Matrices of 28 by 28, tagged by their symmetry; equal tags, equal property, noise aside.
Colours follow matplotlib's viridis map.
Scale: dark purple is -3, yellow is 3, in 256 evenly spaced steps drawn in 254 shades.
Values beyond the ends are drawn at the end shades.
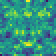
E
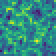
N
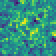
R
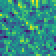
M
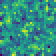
R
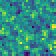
M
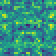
E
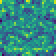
E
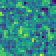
R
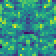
E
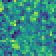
M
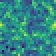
N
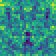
E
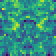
E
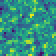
N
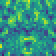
E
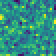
M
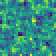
M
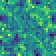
R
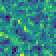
R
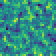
M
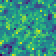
R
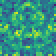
E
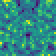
E
